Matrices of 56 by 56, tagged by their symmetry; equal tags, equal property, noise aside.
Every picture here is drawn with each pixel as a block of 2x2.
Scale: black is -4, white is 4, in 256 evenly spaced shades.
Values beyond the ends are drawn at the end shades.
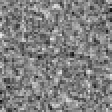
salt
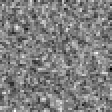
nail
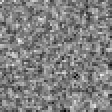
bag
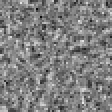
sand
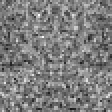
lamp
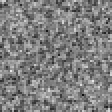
salt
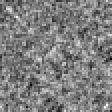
bag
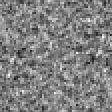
salt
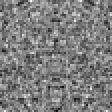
lamp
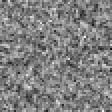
salt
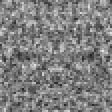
lamp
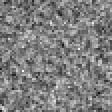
nail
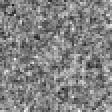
bag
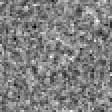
nail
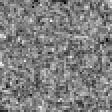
sand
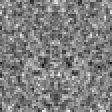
lamp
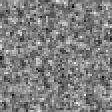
sand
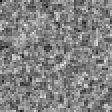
bag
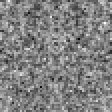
lamp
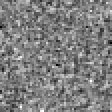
sand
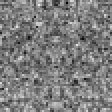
lamp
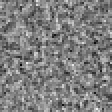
sand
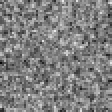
sand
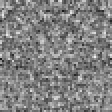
lamp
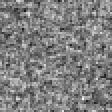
salt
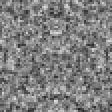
lamp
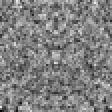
lamp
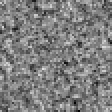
salt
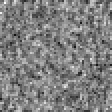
salt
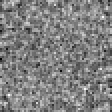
salt
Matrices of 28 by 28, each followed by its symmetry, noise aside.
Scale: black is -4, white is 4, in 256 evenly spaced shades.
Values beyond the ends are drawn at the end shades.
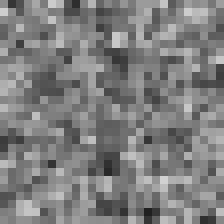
same after a half turn.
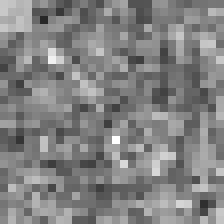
symmetric.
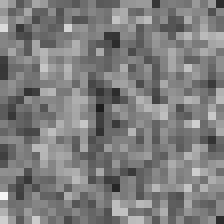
mirrored top to bottom.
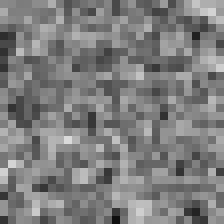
no symmetry.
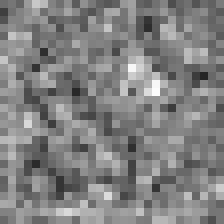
symmetric across the other diagonal.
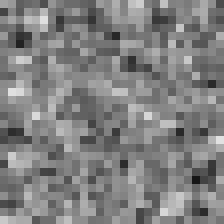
antisymmetric.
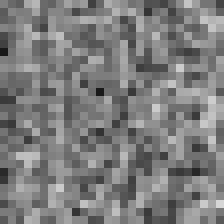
mirrored top to bottom.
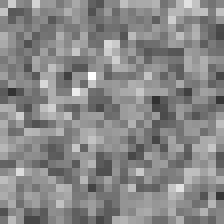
symmetric.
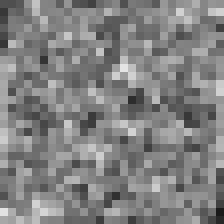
same after a half turn.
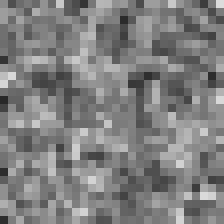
antisymmetric.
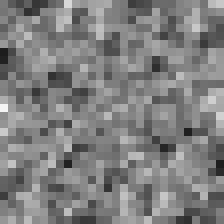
same after a half turn.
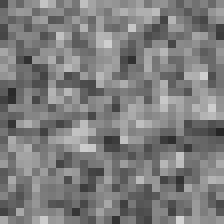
no symmetry.
